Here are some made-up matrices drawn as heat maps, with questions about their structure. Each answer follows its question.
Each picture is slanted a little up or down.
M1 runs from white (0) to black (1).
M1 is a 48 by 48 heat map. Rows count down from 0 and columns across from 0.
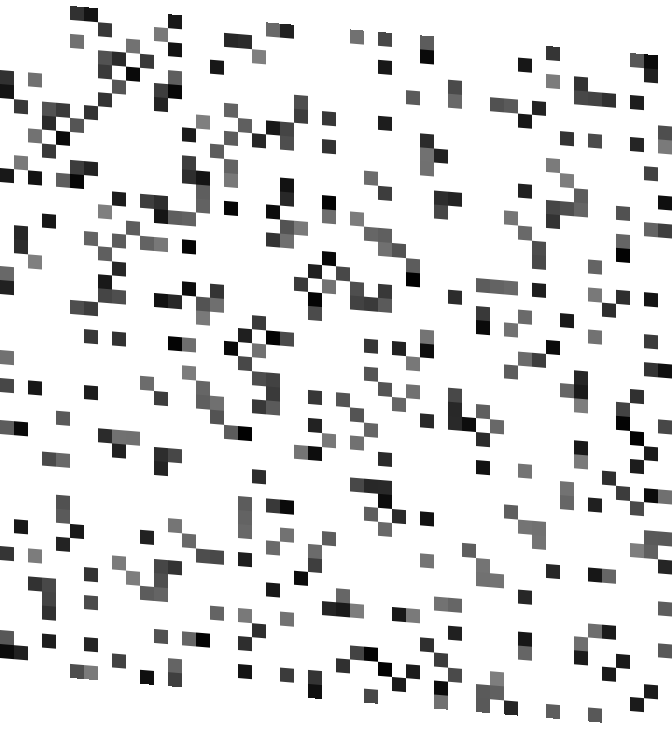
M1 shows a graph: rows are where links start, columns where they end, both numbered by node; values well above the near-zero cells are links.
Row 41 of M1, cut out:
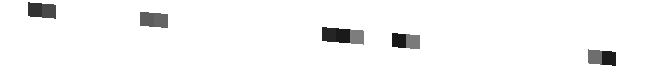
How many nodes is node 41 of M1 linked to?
11
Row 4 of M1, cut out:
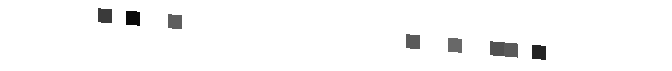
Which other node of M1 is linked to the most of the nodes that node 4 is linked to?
node 17
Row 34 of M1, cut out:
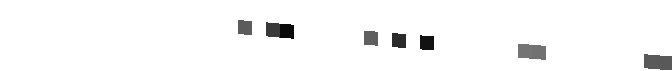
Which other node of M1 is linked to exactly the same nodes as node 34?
node 22
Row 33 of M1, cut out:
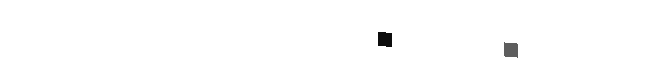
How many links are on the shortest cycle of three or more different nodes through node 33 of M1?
5
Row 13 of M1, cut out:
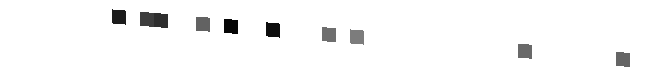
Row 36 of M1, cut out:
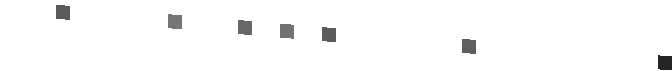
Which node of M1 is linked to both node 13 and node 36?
node 23
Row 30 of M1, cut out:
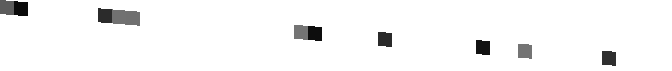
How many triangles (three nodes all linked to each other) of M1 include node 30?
6
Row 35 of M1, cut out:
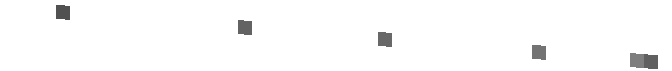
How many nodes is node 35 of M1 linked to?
6
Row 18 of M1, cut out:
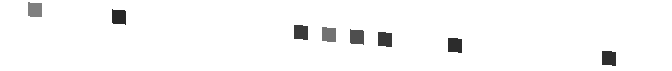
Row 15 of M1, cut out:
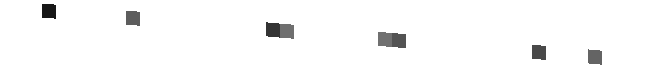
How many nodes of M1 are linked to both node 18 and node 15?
1
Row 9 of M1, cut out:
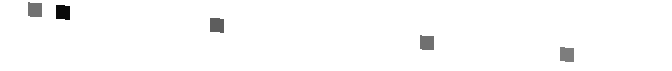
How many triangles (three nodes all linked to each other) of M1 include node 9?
0
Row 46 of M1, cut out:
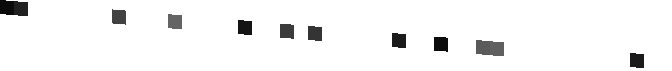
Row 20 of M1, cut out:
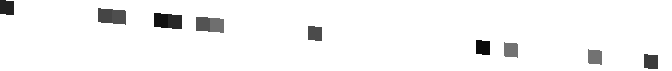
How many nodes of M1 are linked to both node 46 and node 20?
5
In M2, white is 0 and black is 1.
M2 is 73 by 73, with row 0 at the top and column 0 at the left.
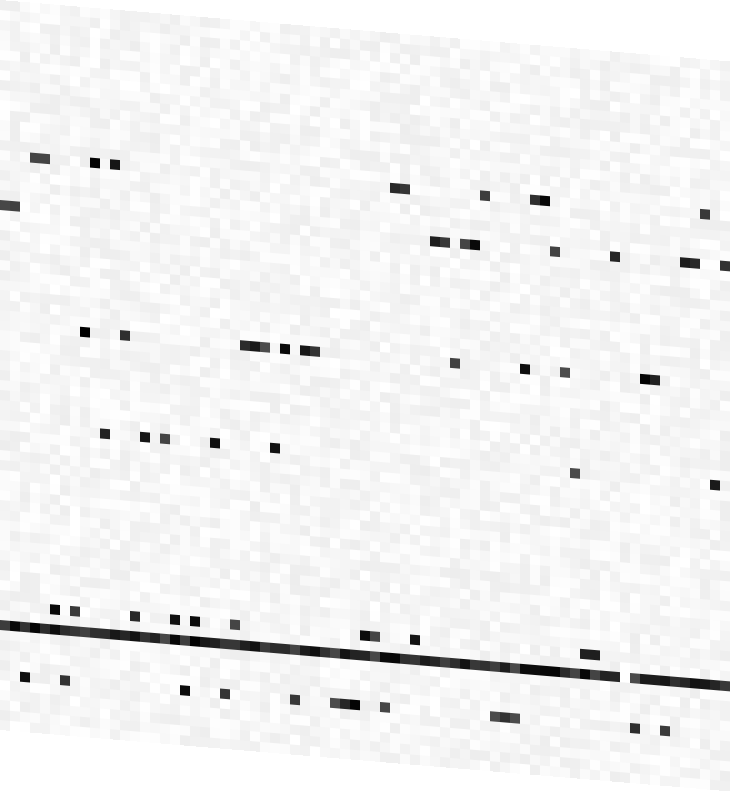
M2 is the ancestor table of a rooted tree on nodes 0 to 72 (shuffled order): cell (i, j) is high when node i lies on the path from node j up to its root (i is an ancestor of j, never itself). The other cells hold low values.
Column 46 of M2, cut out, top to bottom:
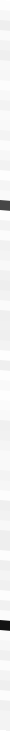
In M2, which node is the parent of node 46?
20
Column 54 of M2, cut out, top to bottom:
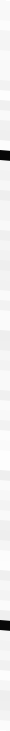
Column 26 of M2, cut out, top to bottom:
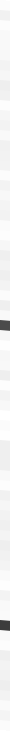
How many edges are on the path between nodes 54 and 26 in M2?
4
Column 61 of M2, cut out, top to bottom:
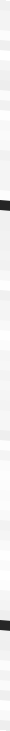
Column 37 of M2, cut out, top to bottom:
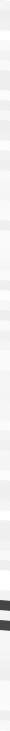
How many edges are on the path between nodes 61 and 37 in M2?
4
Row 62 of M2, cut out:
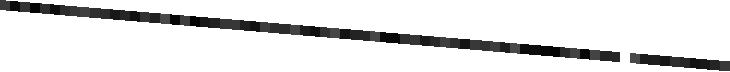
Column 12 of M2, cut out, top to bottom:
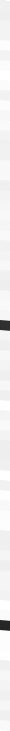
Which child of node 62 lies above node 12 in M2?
32
